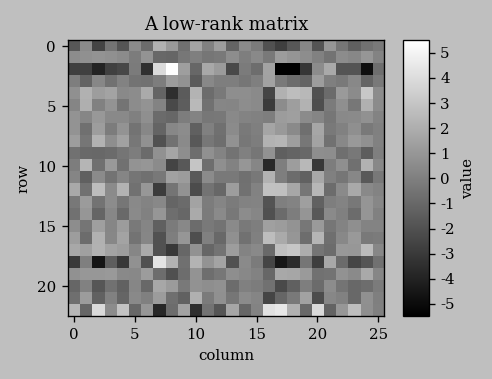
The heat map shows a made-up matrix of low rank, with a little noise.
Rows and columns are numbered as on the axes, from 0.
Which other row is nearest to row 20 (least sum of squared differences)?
0
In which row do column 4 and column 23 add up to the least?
18
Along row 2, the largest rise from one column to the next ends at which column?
7
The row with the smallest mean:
2
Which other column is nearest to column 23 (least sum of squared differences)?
4
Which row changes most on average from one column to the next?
22
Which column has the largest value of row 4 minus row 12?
10
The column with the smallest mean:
8
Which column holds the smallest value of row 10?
16
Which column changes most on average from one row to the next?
17
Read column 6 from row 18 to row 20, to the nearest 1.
-2 1 -1
